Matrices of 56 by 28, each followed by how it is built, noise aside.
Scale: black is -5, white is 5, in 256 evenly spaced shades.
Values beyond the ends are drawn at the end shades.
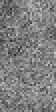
smooth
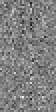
uneven columns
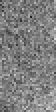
smooth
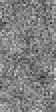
smooth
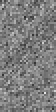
Hankel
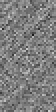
Hankel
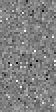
sparse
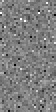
sparse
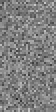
noise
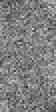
smooth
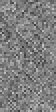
Toeplitz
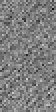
Hankel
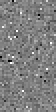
sparse
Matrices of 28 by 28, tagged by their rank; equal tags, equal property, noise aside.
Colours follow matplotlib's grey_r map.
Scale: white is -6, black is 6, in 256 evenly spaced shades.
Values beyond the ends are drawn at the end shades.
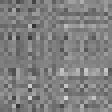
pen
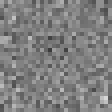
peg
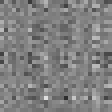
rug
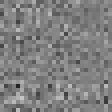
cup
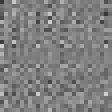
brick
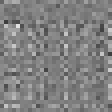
pen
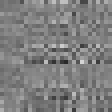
rug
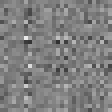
pen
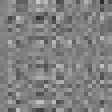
rug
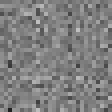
peg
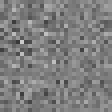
brick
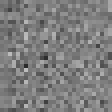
brick
